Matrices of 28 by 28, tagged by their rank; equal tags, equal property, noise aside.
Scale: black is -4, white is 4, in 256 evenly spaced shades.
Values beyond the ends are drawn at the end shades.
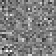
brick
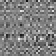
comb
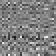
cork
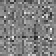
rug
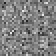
brick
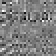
comb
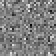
brick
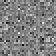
brick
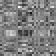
cork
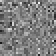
rug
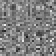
rug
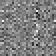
rug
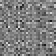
comb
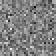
brick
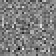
brick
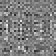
comb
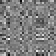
cork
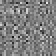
cork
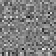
rug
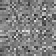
rug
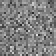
brick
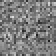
rug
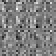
cork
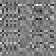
cork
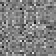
rug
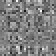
comb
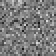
brick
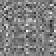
comb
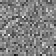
brick
